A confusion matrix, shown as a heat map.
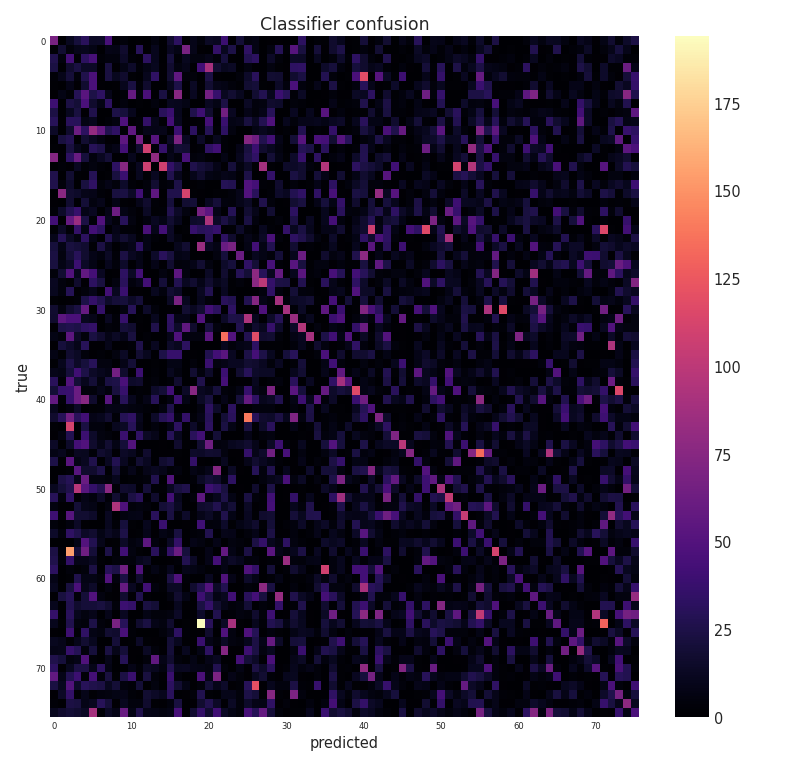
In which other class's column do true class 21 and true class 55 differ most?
48
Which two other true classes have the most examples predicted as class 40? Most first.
4, 61
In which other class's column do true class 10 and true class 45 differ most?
5
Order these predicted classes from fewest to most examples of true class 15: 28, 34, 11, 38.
38, 11, 34, 28
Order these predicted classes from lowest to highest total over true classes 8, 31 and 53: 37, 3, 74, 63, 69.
69, 74, 37, 3, 63
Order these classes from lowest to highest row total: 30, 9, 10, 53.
9, 53, 10, 30
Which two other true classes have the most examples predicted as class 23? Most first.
65, 33
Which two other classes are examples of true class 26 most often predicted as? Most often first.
62, 57
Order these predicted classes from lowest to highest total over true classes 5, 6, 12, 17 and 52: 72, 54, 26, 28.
72, 28, 26, 54
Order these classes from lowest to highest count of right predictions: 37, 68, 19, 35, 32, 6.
6, 35, 37, 19, 68, 32
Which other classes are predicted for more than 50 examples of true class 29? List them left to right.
16, 26, 62
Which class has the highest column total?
2
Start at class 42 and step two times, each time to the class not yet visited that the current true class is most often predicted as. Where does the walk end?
73
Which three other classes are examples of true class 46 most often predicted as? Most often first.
55, 64, 54
